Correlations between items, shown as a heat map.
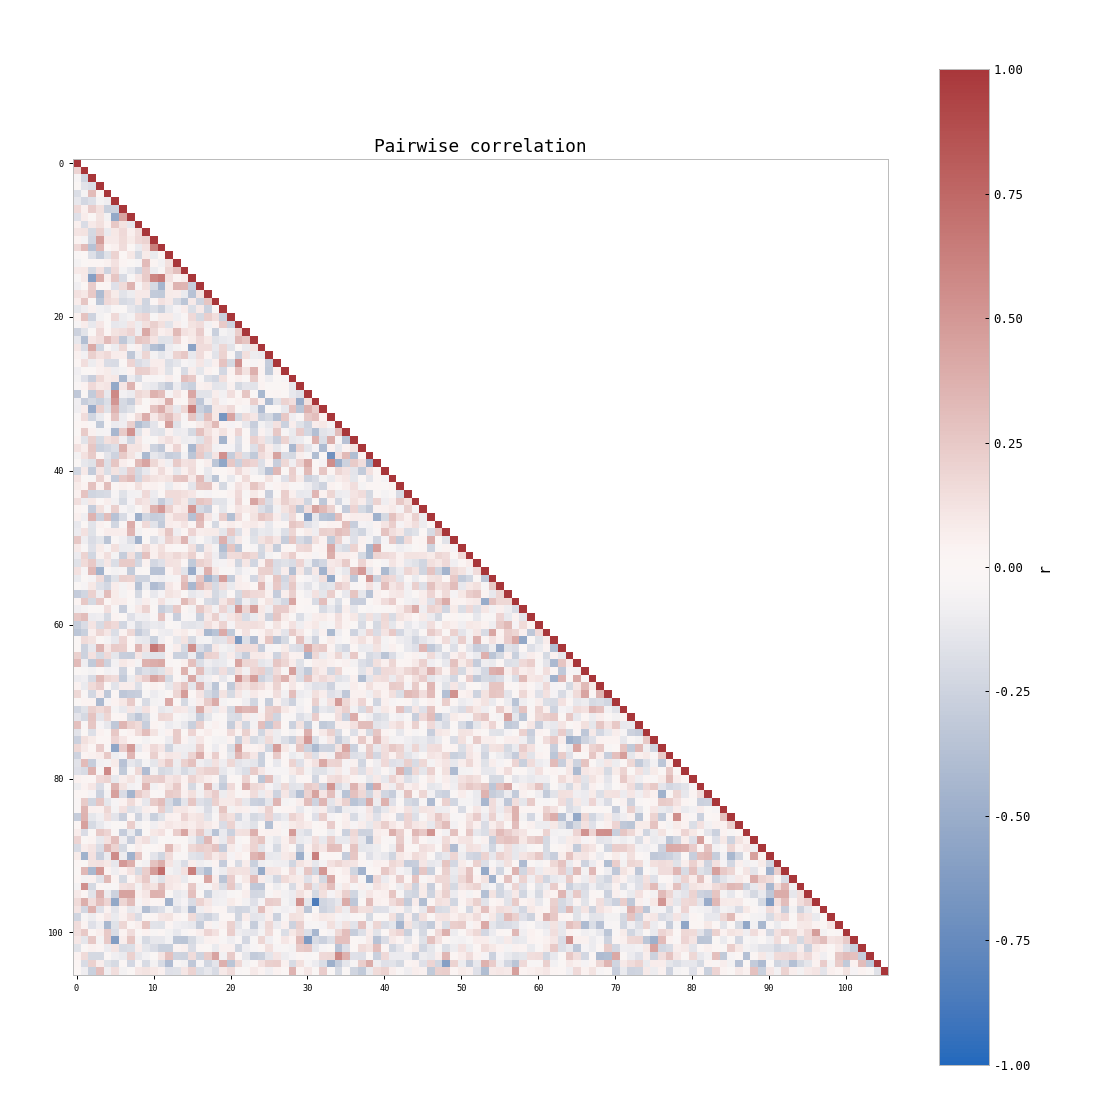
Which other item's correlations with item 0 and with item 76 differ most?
7
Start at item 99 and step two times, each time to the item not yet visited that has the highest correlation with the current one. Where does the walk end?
37
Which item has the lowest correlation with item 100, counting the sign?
31
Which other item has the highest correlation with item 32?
15
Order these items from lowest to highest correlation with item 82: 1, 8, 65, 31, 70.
65, 1, 70, 8, 31
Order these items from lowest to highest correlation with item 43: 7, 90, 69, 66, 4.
4, 7, 90, 66, 69
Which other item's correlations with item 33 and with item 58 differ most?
19
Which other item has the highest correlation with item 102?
75
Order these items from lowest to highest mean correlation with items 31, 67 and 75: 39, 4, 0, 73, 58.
0, 73, 4, 58, 39
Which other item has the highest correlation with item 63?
10
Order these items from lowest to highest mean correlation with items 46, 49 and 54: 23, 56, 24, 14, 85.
23, 56, 85, 24, 14
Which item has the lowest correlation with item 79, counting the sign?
99
